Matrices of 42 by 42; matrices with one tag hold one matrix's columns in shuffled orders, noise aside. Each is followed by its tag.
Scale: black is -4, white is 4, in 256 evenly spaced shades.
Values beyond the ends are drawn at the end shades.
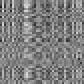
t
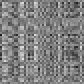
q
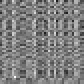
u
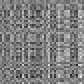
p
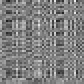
u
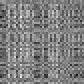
p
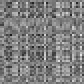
q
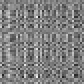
p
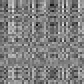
t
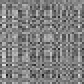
p
